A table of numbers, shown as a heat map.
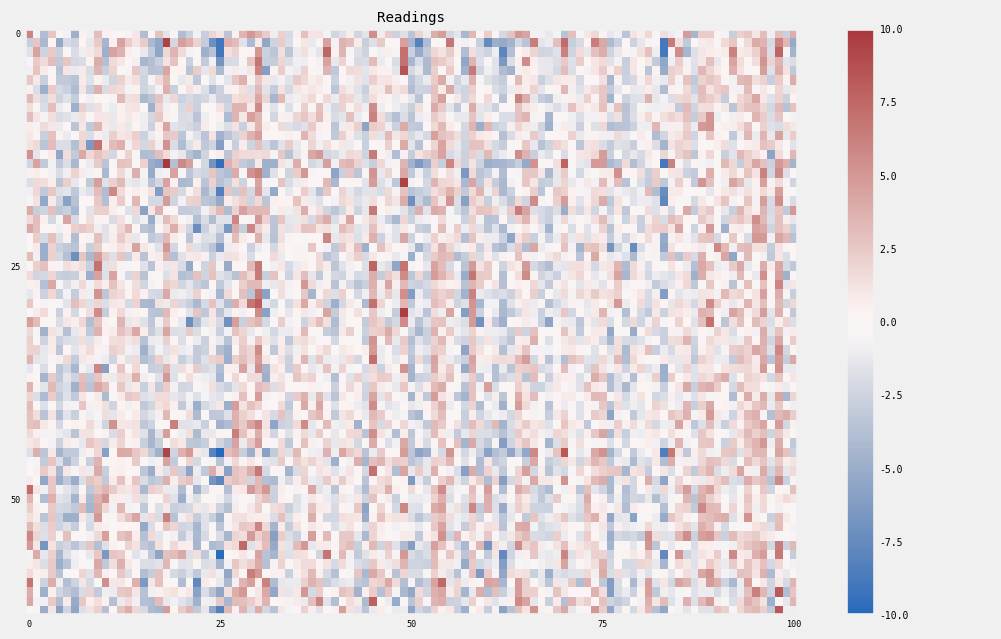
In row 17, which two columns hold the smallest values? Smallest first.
25, 83
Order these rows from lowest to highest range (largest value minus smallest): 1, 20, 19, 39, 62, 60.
39, 20, 19, 60, 62, 1
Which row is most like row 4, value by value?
30
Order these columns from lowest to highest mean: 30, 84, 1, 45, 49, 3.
84, 1, 3, 49, 45, 30
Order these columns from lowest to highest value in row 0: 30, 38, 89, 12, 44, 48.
48, 44, 12, 38, 89, 30
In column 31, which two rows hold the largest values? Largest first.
59, 49
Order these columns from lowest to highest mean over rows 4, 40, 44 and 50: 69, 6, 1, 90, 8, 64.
6, 8, 69, 90, 1, 64
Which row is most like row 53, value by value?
7
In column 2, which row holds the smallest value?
55
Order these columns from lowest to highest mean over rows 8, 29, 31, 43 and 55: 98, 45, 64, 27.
64, 98, 27, 45
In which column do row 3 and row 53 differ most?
49
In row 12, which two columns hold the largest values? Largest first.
9, 18
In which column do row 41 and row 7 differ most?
99
